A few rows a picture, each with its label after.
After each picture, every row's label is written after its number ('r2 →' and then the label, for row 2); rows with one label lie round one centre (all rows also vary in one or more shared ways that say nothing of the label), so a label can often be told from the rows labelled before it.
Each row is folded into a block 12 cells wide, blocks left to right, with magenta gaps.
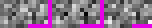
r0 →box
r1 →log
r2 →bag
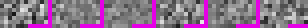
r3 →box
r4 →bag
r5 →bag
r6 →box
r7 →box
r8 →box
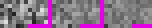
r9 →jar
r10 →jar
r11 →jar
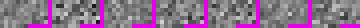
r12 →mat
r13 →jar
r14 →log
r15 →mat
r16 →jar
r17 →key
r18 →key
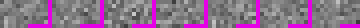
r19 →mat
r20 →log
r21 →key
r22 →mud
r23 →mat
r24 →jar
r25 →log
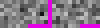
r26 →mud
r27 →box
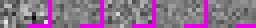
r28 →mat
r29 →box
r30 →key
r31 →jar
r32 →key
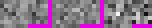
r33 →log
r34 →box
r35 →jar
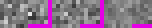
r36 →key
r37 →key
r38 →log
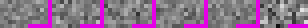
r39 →key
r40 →bag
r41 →log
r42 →key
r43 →key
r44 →jar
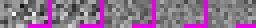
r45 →bag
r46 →mat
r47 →log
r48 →box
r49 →jar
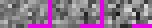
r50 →key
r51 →log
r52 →box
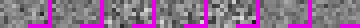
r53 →mud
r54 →mud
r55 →jar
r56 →mat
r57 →log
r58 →log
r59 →box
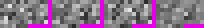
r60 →bag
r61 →key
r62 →box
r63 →key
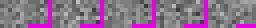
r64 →jar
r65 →log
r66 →jar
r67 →mud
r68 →key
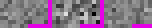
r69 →key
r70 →jar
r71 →jar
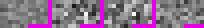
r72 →key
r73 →bag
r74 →key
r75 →box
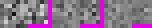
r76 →box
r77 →jar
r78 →jar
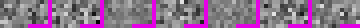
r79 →log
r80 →mud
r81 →log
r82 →log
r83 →log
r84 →bag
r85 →key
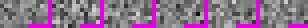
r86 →log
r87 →jar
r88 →box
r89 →mud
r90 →log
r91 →log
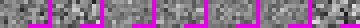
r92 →mud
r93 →box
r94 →log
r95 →jar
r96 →box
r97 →box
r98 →log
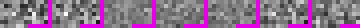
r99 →bag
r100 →jar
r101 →jar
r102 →key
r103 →key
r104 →key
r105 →mat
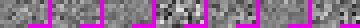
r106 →box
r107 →bag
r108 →mud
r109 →box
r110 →jar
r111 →log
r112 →jar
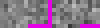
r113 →log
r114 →jar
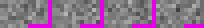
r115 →bag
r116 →jar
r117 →log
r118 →mud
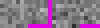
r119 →jar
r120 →mud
